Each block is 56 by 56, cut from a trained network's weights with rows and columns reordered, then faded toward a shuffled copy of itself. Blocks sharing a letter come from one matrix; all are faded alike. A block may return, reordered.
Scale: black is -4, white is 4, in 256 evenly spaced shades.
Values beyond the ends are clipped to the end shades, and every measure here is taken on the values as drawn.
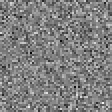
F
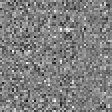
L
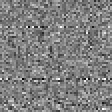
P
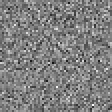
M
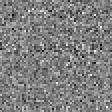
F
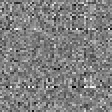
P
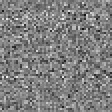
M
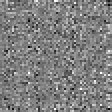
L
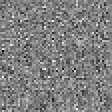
L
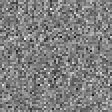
F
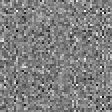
L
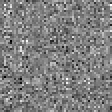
L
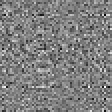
P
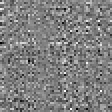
L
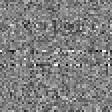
P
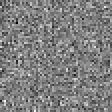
F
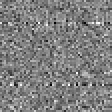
P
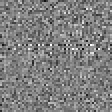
P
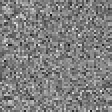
M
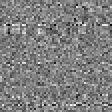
P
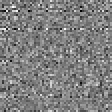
P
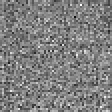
F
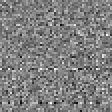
P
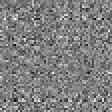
P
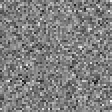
M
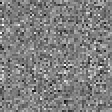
L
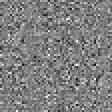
L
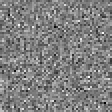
F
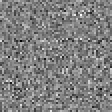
M
